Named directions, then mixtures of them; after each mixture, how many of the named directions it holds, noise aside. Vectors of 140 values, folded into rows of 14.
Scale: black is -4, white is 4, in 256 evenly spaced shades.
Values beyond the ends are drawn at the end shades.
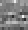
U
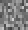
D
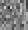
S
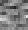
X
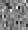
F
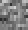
one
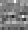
one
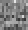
two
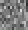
one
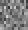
two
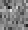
two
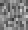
four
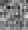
three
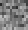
four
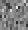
one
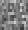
three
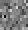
two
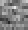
one
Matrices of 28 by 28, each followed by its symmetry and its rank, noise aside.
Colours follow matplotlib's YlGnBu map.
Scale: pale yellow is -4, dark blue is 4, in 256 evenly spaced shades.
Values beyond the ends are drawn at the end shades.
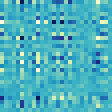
antisymmetric, rank two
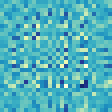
symmetric, rank three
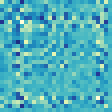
symmetric, rank three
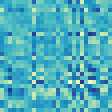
no symmetry, rank two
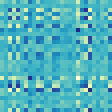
symmetric, rank two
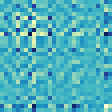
symmetric, rank two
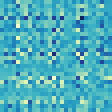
no symmetry, rank three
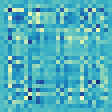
no symmetry, rank three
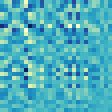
antisymmetric, rank two
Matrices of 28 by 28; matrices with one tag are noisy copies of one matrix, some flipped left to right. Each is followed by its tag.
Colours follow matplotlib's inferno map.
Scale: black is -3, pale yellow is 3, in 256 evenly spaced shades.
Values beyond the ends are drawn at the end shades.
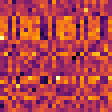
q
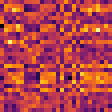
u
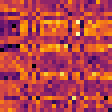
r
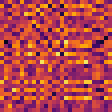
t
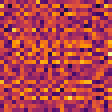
t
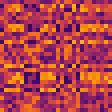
u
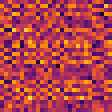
t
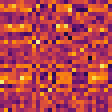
u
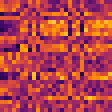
r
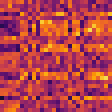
r
